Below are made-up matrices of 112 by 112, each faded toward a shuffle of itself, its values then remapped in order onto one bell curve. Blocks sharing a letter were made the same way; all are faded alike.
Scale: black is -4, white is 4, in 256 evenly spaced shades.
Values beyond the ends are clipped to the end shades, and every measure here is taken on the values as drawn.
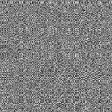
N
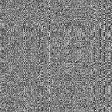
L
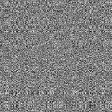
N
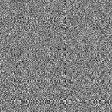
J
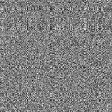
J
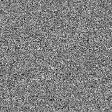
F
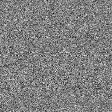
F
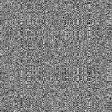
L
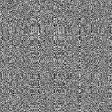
L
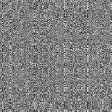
L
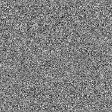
F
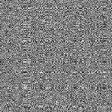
N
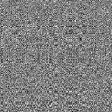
J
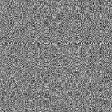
N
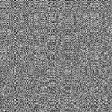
N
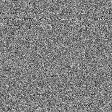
F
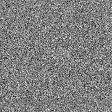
F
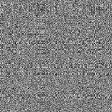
J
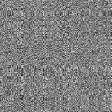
L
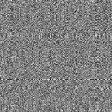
N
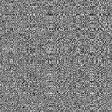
N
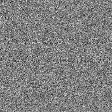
F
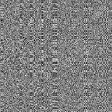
L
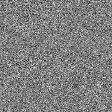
F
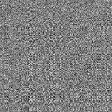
N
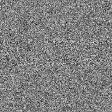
F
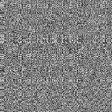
N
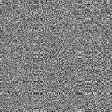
J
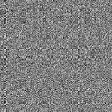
J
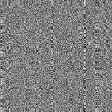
L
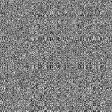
J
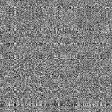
J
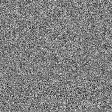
F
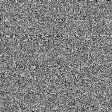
F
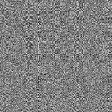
L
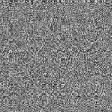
J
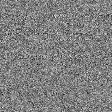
F
